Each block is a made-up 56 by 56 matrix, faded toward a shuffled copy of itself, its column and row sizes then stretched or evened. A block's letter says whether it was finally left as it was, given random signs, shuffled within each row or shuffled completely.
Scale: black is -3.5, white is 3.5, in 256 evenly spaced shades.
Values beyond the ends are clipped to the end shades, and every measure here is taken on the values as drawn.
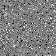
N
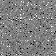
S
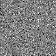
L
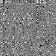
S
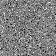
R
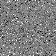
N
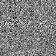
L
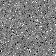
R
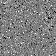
R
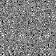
L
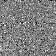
N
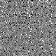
S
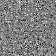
L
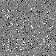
L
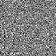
S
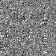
S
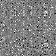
S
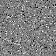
N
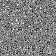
N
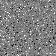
R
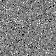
R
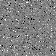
N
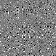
S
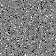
R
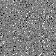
L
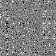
S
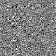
S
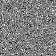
N
